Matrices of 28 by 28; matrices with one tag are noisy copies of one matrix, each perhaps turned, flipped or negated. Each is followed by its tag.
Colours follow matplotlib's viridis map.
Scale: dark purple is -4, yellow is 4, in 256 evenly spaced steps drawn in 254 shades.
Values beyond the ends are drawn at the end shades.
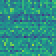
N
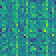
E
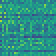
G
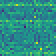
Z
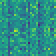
E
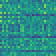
G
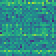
Z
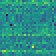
Z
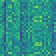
Z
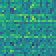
N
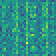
E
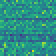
N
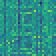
G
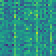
G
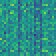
N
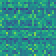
E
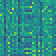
G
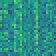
N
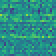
N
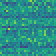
E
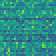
N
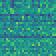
N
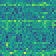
Z
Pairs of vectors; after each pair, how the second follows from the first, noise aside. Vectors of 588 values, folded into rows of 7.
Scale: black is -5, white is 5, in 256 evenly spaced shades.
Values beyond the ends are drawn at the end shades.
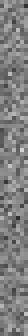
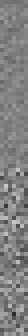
reversed, partly zeroed.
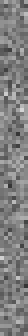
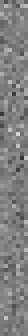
negated, partly zeroed.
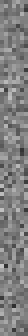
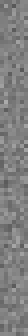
reversed, shrunk.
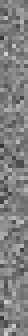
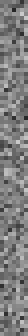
reversed, negated.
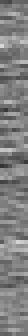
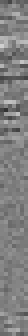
partly zeroed.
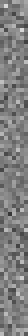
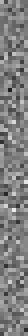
wrapped around.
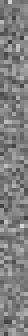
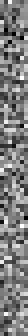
scaled up.
